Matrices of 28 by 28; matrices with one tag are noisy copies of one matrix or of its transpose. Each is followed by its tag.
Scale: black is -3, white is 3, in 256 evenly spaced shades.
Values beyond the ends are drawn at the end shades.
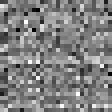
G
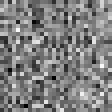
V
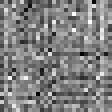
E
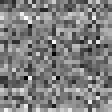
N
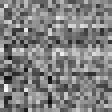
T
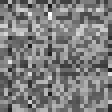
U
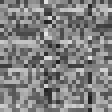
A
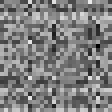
N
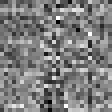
A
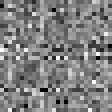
A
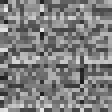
G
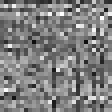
E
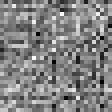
E
